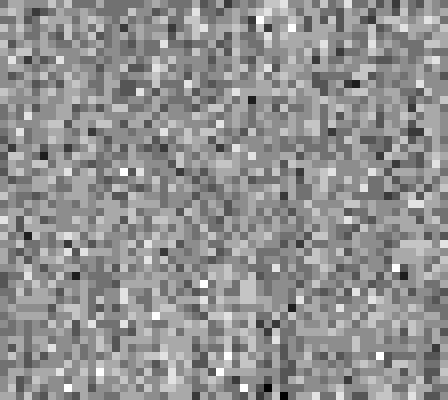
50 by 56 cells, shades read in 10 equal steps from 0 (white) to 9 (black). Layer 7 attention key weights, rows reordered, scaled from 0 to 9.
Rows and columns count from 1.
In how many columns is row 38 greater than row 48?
17
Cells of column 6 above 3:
27
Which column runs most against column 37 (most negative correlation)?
43
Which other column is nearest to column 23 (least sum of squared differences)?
5
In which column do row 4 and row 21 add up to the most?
22
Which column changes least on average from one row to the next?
14
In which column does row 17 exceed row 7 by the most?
12
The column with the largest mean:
36
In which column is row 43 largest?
15
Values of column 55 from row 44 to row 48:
7 6 5 6 4
